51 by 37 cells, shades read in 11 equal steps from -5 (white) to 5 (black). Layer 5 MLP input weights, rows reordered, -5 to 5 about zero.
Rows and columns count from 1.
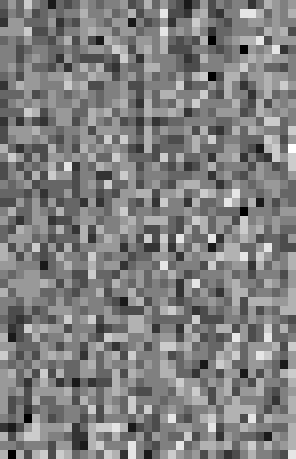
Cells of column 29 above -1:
24
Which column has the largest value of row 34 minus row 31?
16
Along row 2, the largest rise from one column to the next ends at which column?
22
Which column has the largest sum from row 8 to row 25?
18
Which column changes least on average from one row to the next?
10
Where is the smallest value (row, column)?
17, 37
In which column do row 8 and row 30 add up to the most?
6
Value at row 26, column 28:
-1
